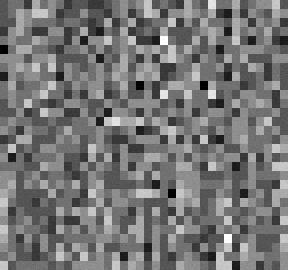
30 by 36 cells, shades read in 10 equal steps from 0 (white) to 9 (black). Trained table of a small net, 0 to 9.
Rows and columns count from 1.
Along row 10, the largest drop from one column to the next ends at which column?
27
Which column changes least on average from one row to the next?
34
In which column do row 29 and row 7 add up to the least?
31
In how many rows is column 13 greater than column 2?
9
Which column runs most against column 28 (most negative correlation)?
4
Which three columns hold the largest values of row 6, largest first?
1, 28, 8
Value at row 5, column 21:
0
